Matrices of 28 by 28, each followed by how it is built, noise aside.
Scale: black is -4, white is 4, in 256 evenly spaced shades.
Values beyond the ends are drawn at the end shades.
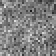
smooth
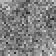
smooth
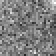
smooth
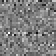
uneven rows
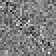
banded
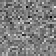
uneven rows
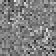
block diagonal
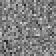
noise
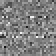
uneven rows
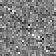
banded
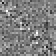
banded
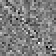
banded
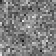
smooth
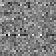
uneven rows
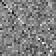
diagonal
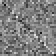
diagonal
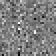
uneven columns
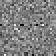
uneven rows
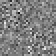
block diagonal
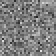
noise
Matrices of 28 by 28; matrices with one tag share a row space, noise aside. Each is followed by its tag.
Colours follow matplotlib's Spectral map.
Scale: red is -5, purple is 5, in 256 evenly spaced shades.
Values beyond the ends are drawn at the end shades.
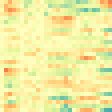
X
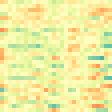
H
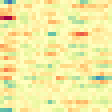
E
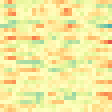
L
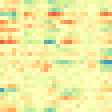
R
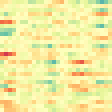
E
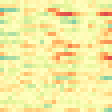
R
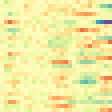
X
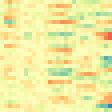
X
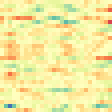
L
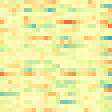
R
